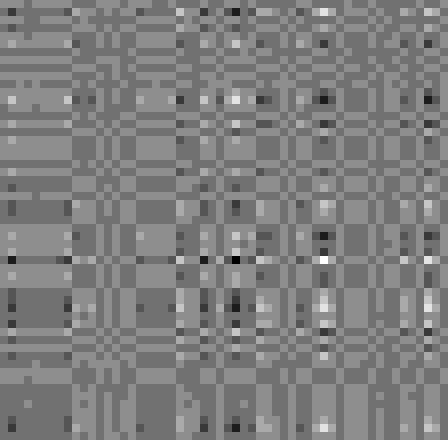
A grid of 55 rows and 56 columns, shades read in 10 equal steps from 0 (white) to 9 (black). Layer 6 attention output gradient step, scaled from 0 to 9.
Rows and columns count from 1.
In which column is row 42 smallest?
30
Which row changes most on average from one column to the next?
33
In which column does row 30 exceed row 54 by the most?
41
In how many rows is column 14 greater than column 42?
12
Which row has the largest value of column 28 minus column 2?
13
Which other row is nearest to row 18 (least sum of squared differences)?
22
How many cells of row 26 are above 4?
31
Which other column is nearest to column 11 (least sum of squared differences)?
48
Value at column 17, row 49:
4
